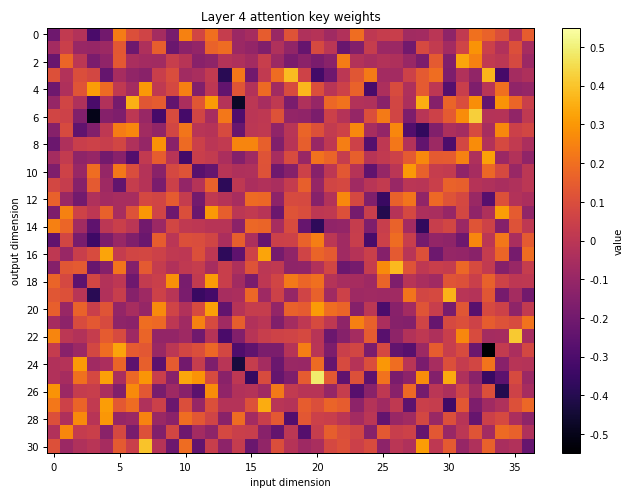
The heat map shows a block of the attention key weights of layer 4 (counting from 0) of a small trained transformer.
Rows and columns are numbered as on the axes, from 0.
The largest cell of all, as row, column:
25, 20
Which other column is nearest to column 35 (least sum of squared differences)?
1
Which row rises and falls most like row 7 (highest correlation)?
0
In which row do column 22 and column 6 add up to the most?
5
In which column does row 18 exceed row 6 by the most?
3
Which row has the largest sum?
27
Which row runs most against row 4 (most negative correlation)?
6
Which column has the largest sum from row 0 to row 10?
32
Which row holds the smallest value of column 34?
26
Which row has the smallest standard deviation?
11
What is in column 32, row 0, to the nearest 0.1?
0.2
